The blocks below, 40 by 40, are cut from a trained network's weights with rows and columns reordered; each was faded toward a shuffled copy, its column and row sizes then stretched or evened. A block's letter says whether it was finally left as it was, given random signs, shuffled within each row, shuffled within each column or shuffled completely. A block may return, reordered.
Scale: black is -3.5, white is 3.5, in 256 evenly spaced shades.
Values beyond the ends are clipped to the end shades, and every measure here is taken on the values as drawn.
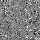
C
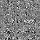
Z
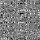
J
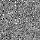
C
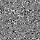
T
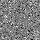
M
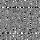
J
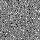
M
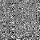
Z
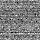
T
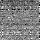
J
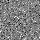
M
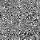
Z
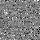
T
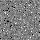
M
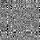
J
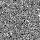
M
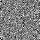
C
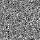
C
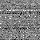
T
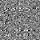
J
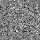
T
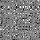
J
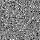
M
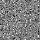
C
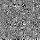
Z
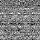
J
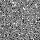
M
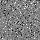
M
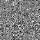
Z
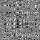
J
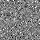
M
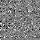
Z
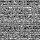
J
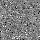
M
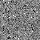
C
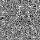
Z
